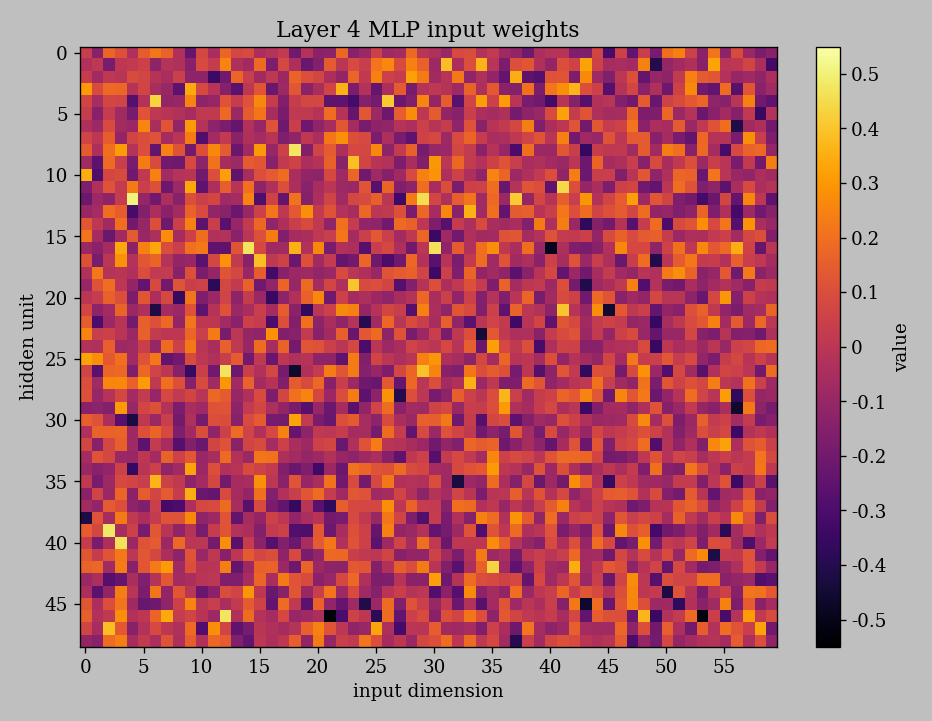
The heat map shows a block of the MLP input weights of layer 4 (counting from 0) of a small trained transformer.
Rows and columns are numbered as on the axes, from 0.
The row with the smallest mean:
29
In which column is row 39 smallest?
55
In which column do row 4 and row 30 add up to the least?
4
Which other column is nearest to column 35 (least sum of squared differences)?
42
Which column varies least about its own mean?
44
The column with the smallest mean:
49
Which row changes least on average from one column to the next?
33
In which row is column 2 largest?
39
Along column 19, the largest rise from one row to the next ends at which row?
22
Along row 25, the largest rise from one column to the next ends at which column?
23
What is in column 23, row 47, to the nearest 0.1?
-0.1
